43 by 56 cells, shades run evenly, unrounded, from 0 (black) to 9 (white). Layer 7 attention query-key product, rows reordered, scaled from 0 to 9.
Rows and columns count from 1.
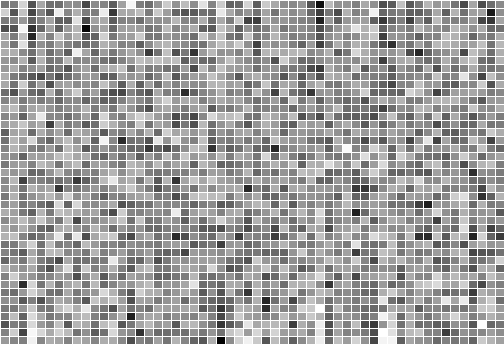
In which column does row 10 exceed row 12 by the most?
49
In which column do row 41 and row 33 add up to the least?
42
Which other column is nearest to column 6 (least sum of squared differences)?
11
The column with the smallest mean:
53
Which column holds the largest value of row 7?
9
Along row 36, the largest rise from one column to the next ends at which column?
4
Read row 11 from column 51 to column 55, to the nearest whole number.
3 5 5 7 3
